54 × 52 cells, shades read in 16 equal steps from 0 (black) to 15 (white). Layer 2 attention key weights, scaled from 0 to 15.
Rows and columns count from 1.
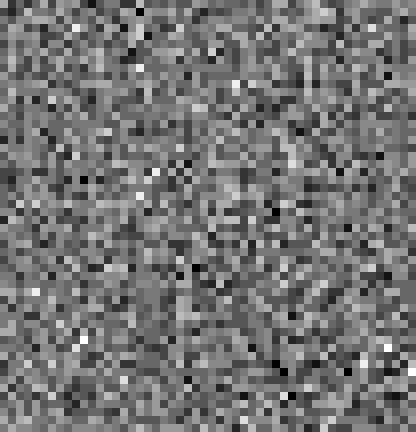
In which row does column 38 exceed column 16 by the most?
4
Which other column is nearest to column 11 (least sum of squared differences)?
34
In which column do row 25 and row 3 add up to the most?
18
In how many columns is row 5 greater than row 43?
23
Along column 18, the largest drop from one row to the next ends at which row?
2
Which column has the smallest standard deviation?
15
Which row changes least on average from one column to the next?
32
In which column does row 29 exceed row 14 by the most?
35
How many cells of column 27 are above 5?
39
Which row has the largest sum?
21
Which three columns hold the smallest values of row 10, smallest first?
49, 24, 38
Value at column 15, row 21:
11
